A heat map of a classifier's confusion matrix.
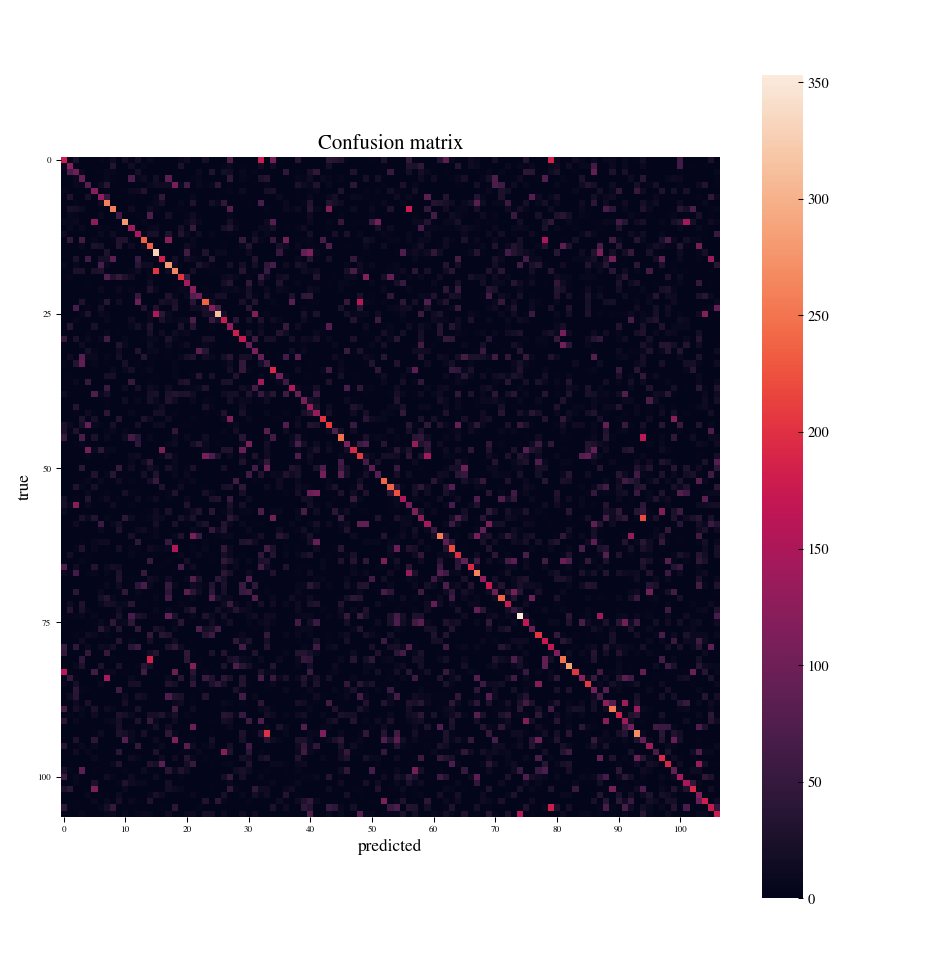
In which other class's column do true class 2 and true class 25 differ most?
15
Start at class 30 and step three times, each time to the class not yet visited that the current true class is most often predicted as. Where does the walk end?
103
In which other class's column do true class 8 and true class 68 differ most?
56
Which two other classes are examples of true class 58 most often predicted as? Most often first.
94, 34
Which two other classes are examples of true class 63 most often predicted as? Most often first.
18, 54
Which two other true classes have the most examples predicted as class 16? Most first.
47, 98
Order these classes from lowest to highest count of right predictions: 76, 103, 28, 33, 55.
33, 76, 103, 55, 28
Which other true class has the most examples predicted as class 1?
2
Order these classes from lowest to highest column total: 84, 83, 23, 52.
83, 84, 23, 52
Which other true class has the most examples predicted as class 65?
50
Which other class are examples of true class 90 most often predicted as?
67
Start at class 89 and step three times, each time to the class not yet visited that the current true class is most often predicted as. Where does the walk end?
3
